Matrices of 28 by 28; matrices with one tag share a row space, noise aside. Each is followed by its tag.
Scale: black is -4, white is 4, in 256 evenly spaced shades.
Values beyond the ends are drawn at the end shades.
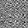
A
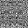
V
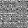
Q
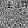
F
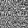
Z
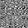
A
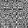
V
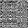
Q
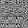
V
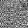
F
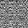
V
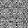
V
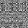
V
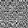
V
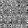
Q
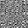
A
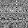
V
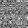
Q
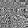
Z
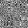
F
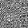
F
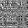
Q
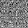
V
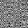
F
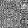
F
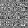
Z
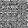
Q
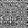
Q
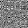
F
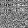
Z
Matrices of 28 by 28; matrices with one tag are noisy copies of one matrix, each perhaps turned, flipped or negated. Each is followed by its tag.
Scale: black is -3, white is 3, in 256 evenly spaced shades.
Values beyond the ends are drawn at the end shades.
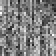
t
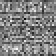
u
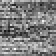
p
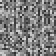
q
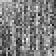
t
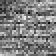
t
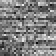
t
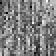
t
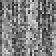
p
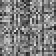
u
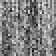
p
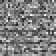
q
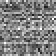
u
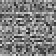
u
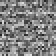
q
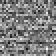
q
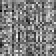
u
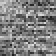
t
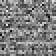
q
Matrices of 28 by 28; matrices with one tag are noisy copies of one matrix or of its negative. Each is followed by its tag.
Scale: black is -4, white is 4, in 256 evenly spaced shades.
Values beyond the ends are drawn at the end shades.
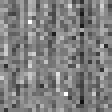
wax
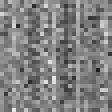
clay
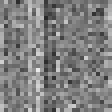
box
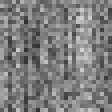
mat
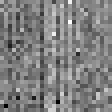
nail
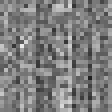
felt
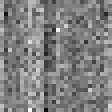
box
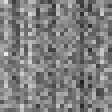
wax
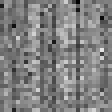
clay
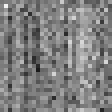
mat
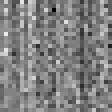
wax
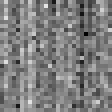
wax
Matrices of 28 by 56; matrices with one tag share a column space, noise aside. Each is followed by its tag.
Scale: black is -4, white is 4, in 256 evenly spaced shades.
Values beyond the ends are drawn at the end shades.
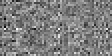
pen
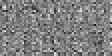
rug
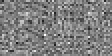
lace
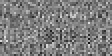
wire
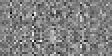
wire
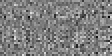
wire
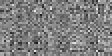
rug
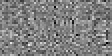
lace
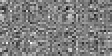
rug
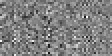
wire
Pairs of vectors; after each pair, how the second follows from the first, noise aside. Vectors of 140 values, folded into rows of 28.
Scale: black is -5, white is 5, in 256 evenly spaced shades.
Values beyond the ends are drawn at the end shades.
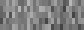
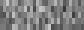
copied.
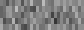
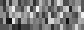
reversed, negated, scaled up.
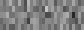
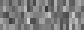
negated.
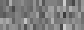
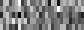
reversed, scaled up.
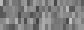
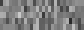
negated.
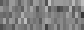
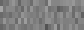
shrunk.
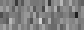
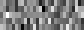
reversed, negated, scaled up.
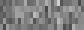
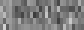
negated.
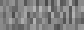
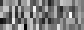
reversed, negated, scaled up.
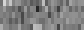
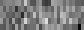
reversed, negated.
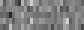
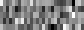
reversed, negated, scaled up.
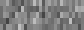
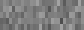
reversed, negated, shrunk.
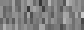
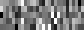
reversed, negated, scaled up.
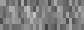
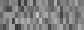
wrapped around, negated.
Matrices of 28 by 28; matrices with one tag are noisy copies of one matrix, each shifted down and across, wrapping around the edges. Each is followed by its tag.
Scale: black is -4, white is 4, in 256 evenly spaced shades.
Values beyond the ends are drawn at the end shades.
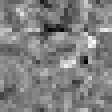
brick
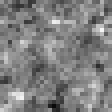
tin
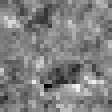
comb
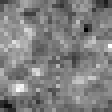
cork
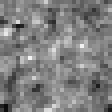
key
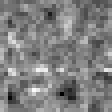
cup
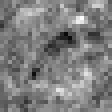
cork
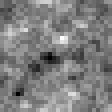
cork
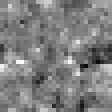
comb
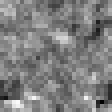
comb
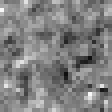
key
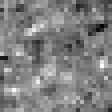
key
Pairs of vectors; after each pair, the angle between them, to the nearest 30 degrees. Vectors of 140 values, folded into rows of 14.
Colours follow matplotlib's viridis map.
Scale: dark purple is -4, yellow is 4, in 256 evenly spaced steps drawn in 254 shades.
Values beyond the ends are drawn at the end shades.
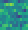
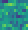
30 degrees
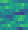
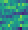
30 degrees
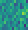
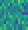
120 degrees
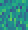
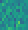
120 degrees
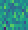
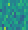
120 degrees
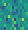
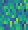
90 degrees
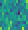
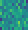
120 degrees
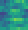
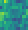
150 degrees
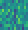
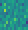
120 degrees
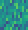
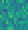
90 degrees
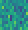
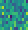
30 degrees
